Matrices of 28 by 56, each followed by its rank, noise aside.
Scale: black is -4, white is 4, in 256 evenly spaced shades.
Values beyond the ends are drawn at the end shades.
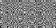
four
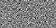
six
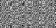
five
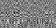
three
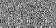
seven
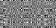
four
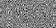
seven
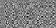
five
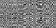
three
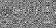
five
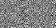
six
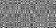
three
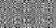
three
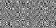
four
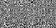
seven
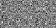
seven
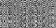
four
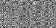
six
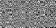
six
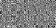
five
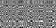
three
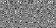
five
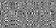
four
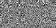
seven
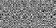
six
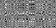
three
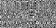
six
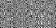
five
